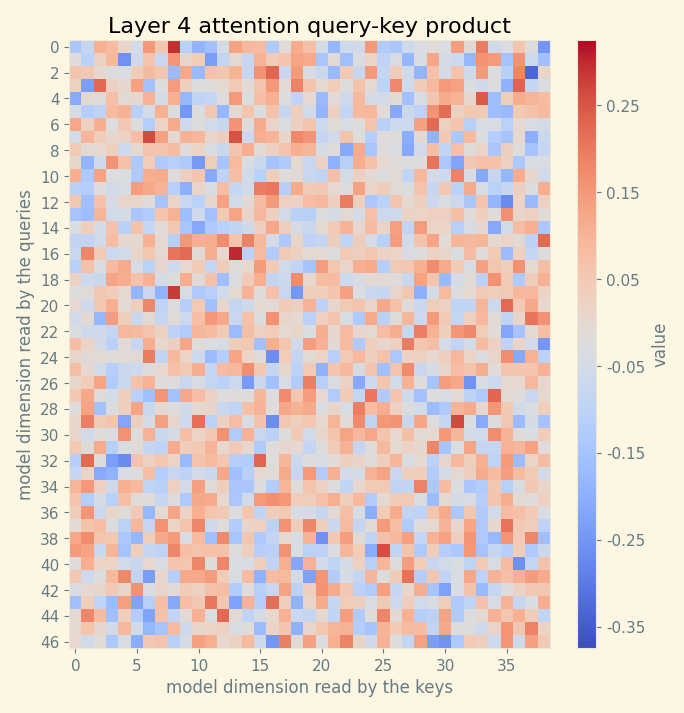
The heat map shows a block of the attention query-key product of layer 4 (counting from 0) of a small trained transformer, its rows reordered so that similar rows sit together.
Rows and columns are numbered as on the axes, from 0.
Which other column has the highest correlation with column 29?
3
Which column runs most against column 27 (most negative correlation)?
18
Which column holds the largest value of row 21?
37
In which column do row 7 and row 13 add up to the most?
13
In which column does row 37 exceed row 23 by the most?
35
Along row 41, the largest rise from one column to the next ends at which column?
20
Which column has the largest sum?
17
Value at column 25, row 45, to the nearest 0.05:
0.1
